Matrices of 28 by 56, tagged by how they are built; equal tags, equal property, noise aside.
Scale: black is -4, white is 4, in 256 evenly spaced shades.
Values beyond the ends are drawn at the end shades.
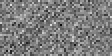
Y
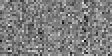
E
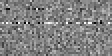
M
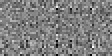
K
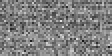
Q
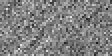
Y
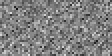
Y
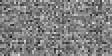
Q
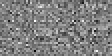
K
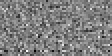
M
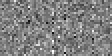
E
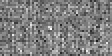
Q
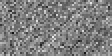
Y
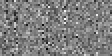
E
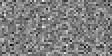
K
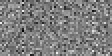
K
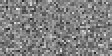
Q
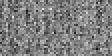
Q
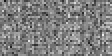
Q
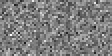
Y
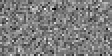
M
